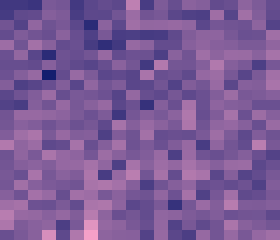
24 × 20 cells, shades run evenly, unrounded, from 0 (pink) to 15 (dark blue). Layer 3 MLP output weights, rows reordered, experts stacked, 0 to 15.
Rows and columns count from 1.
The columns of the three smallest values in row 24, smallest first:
7, 4, 6
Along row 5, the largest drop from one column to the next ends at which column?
10
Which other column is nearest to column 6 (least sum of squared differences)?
3
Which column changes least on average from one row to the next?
16
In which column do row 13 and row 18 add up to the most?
8
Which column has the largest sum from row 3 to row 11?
9
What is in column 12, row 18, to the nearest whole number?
5
